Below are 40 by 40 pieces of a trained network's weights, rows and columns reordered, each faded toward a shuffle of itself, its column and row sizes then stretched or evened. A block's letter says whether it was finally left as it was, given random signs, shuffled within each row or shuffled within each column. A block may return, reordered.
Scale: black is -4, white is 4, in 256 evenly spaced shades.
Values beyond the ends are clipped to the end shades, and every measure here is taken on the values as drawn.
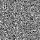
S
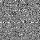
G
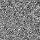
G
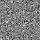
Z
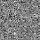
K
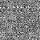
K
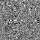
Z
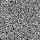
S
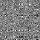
K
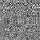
K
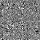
Z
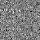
K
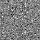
S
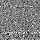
G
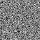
G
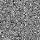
S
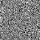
K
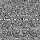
G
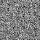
S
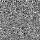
G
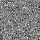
G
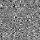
K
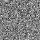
G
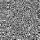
K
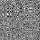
K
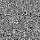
Z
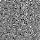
Z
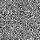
Z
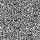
G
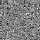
K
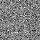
G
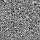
G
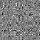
K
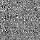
Z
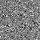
G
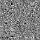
Z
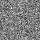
S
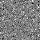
S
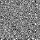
Z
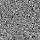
S
